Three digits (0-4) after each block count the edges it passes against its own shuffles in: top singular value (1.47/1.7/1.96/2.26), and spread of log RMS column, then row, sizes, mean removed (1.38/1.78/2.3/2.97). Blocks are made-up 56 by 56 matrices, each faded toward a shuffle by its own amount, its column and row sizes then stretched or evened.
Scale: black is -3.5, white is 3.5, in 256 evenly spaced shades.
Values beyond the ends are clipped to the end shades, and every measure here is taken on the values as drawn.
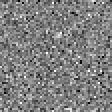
1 0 1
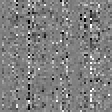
2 4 0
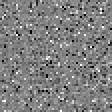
0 1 0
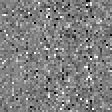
0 2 0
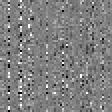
2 4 0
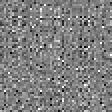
4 2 1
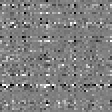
3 2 4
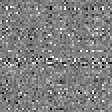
3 1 3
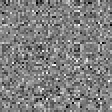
3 1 2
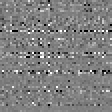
3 1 4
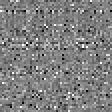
2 0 3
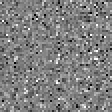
0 2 0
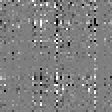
4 4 3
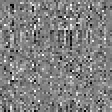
3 3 1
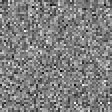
2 0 0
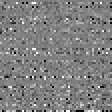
1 1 4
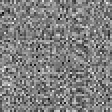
3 0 1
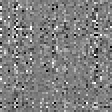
2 4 2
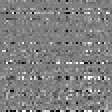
4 2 4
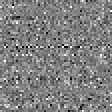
3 1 2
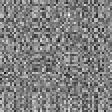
4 2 2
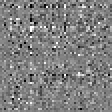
3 2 3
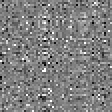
3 2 1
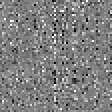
2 2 1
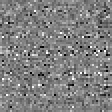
0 1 3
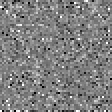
2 0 2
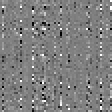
2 4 2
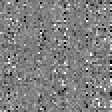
1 3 0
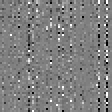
4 4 1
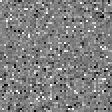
0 0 2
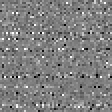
2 0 3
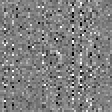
3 3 0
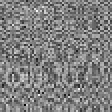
4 0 1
